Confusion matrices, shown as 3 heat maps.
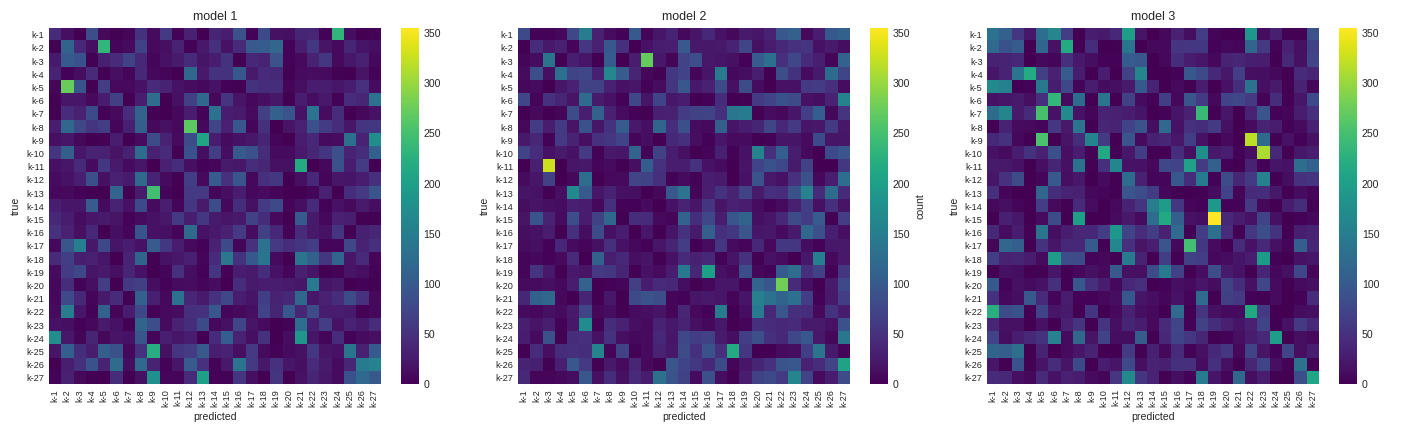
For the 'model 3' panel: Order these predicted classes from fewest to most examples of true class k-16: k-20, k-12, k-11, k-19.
k-20, k-12, k-19, k-11
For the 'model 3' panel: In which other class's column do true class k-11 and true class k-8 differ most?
k-17
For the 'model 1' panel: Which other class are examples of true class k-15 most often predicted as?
k-21
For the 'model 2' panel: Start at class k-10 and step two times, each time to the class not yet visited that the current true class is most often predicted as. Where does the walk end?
k-22
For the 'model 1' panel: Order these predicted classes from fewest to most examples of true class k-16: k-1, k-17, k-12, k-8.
k-17, k-1, k-8, k-12
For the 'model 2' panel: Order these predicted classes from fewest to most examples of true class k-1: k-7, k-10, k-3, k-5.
k-3, k-7, k-5, k-10
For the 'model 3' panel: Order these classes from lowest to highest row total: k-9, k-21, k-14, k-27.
k-21, k-14, k-27, k-9
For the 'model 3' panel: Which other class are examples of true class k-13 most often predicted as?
k-5
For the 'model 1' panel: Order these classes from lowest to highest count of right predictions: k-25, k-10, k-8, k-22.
k-10, k-22, k-8, k-25
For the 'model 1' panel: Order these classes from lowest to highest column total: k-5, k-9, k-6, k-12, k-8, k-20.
k-20, k-6, k-5, k-9, k-12, k-8
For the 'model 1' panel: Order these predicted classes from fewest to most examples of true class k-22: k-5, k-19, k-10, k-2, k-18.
k-10, k-19, k-18, k-5, k-2
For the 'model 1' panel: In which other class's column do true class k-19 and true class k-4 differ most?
k-12
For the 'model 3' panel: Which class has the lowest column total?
k-25
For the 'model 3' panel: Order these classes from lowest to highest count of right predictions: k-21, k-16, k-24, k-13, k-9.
k-21, k-13, k-16, k-9, k-24
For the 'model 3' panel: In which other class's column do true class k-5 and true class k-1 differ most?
k-12
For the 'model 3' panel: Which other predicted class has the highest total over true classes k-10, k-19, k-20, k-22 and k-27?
k-23
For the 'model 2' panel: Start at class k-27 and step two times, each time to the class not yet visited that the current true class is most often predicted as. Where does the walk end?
k-6
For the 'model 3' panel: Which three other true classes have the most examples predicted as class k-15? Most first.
k-14, k-19, k-8
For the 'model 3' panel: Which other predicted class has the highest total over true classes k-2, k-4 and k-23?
k-7
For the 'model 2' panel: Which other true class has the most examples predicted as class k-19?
k-7
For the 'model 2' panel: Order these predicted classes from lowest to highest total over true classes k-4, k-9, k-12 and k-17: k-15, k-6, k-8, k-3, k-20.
k-15, k-3, k-20, k-6, k-8
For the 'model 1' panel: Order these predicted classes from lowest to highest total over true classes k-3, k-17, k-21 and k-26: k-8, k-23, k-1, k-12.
k-1, k-23, k-12, k-8
